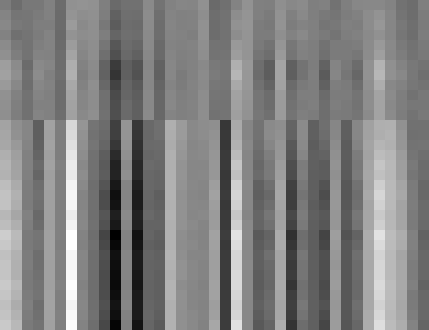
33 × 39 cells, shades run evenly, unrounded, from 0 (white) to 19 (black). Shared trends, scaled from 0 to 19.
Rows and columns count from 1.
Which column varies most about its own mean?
7
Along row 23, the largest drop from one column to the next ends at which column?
22
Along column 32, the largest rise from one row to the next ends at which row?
13
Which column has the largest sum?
11
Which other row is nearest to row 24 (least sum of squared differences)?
33
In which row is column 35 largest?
1
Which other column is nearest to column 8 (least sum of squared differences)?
19
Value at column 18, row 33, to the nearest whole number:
9
